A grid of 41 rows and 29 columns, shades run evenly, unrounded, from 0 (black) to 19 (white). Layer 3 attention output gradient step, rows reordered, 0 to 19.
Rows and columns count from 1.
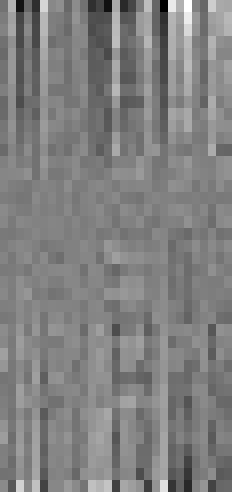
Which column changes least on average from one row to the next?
12
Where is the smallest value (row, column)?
1, 21
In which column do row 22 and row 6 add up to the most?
15
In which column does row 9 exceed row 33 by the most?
27
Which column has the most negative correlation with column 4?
8
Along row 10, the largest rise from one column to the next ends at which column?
22
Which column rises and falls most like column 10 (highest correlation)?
18
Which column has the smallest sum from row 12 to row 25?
13
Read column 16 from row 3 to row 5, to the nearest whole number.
8 8 7
